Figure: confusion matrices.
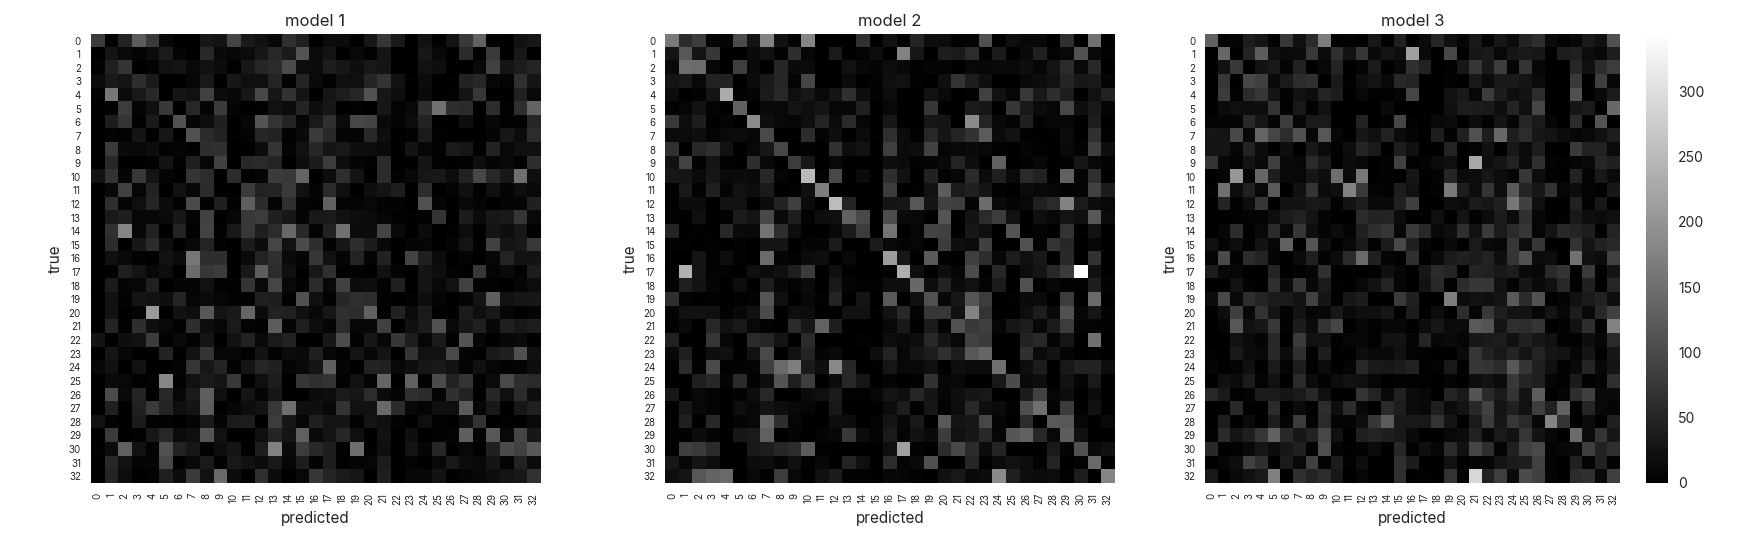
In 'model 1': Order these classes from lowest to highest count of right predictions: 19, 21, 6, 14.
19, 21, 6, 14
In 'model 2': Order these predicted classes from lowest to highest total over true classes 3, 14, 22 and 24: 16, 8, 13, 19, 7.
13, 19, 16, 8, 7
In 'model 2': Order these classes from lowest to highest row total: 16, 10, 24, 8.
8, 16, 10, 24
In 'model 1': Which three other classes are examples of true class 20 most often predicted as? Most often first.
4, 11, 8
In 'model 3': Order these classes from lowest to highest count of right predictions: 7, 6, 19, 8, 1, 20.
8, 20, 6, 7, 1, 19
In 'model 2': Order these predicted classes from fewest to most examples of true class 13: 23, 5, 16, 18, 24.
18, 5, 23, 24, 16
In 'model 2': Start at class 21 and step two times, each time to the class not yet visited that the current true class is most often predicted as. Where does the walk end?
20
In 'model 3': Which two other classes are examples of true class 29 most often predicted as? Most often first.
5, 9
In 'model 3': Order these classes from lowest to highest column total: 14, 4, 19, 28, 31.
28, 14, 31, 19, 4
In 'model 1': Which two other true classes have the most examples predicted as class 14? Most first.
27, 2
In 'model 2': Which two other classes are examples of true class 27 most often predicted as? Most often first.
26, 29
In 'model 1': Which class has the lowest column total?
0
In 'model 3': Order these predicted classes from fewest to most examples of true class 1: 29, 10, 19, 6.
6, 29, 10, 19
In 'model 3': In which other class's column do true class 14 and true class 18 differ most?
16
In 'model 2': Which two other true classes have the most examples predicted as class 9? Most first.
24, 12
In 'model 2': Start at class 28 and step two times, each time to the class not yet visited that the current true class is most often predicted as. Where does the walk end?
23
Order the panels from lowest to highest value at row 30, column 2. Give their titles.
model 3, model 2, model 1
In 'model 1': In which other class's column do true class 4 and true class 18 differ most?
1
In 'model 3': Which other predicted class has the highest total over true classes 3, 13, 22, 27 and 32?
21
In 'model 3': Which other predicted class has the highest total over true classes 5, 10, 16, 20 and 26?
12
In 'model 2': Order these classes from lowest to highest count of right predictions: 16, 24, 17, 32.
24, 32, 16, 17
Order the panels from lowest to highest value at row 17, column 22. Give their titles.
model 1, model 3, model 2
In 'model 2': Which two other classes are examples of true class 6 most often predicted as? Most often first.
22, 0
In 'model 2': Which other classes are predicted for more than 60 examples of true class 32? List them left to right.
2, 3, 4, 8, 24
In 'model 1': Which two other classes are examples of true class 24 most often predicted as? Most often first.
17, 7
